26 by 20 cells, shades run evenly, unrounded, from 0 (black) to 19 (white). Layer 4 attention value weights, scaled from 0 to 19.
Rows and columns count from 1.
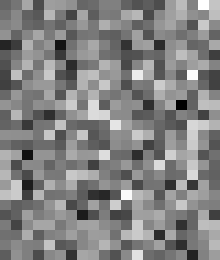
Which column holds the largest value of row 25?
5
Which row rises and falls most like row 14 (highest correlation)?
8
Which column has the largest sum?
19
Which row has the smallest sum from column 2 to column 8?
15
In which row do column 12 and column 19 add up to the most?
20
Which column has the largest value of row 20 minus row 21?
12
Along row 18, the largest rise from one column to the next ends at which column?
18
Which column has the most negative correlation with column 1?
3
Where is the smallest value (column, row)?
17, 11
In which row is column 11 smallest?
22
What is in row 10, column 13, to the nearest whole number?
6
